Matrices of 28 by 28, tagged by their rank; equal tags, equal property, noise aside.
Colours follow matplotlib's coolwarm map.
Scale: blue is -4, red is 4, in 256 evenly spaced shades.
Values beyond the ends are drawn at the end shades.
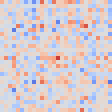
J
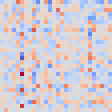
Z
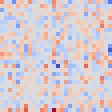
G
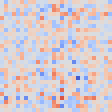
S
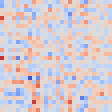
S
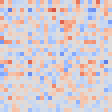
G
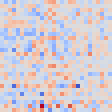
G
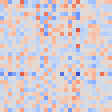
S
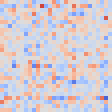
G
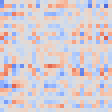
Z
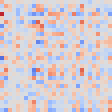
Z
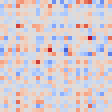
Z
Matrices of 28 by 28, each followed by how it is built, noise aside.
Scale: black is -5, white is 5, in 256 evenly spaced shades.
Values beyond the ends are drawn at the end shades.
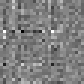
low rank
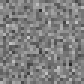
noise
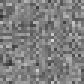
blocks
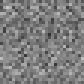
repeating columns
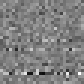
uneven rows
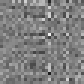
low rank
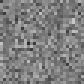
noise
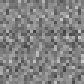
repeating columns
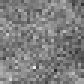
smooth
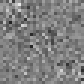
block diagonal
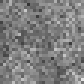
smooth
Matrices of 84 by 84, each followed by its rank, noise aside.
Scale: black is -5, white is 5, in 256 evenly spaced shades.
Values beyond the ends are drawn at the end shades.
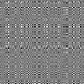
two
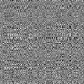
six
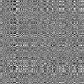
three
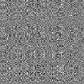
six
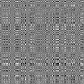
two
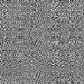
six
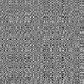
four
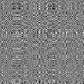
four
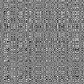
four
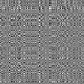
three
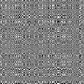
three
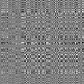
two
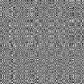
three
